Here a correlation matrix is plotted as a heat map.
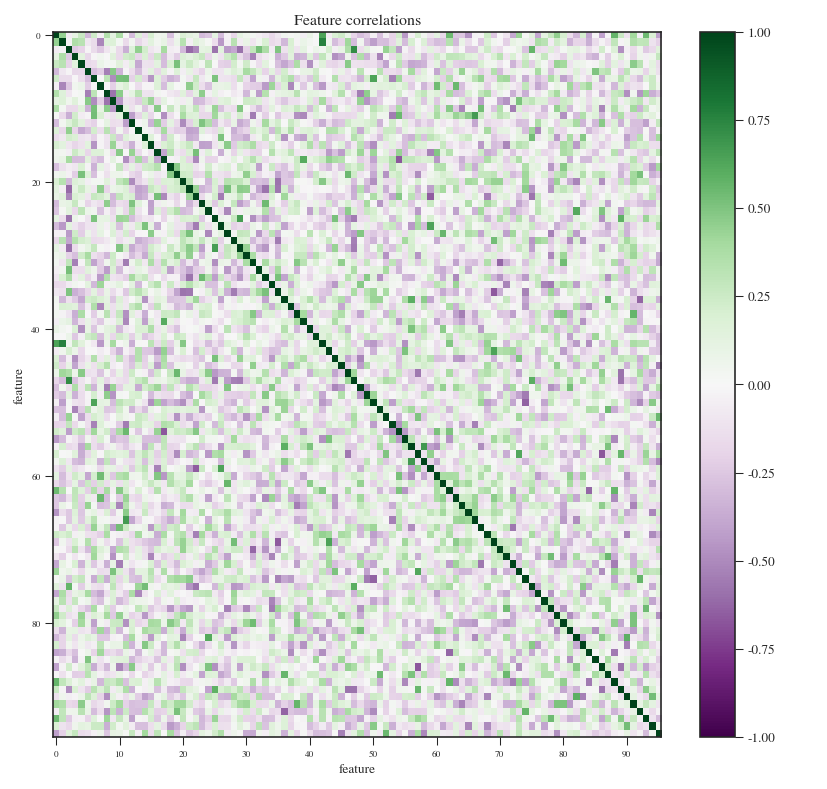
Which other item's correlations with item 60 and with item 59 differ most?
16
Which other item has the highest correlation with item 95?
52
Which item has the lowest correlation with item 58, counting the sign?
95
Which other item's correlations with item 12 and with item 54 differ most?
11
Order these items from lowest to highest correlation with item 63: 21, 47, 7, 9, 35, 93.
35, 93, 9, 47, 21, 7
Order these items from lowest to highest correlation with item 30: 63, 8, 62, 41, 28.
8, 63, 62, 28, 41
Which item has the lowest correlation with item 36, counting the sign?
92
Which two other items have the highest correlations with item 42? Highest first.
1, 0
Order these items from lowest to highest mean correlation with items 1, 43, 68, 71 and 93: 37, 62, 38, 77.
38, 37, 62, 77
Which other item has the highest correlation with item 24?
82
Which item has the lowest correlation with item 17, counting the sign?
54
